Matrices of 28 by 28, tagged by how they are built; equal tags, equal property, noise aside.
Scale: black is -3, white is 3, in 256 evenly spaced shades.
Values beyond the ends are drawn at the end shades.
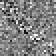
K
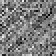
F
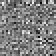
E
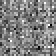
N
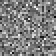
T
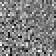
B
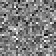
E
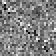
K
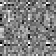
E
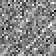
F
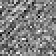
F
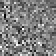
B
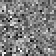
B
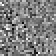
B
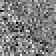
B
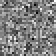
T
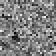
T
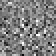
E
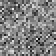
F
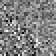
B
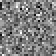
E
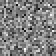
T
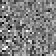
B
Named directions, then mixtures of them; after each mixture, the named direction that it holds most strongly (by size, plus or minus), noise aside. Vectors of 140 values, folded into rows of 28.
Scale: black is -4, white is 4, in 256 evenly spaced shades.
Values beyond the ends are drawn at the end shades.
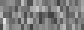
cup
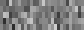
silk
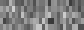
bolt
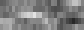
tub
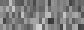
bolt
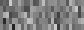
silk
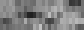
tub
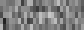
cup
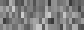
bolt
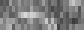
tub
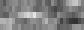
tub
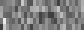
cup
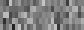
silk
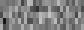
cup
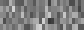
bolt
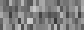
cup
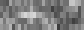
tub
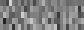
silk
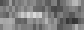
tub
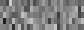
silk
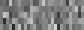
silk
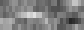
tub
